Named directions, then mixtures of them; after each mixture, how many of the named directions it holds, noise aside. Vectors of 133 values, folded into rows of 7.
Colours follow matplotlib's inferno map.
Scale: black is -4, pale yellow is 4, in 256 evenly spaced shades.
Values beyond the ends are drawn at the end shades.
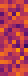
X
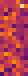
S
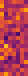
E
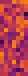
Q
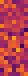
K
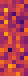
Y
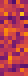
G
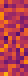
three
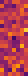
one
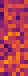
one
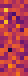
one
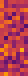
two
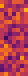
two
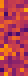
two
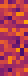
three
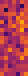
two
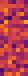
four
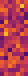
four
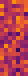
two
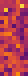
two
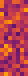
one
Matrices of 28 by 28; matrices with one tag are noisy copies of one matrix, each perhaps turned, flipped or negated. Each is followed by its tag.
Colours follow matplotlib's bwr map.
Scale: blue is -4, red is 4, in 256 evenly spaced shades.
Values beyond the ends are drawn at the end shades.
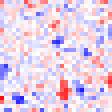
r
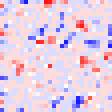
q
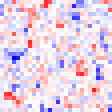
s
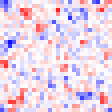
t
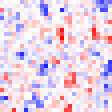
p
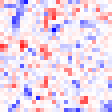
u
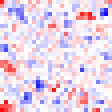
t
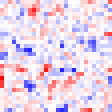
q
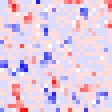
u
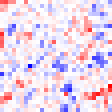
u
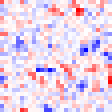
q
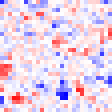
r
